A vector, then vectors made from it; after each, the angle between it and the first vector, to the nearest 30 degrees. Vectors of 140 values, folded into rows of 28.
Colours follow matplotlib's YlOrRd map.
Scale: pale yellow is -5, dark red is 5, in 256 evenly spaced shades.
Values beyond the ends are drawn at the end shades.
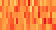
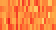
60 degrees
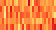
60 degrees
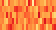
30 degrees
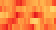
90 degrees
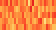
150 degrees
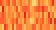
90 degrees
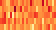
90 degrees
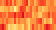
120 degrees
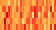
90 degrees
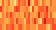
30 degrees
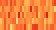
120 degrees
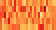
90 degrees
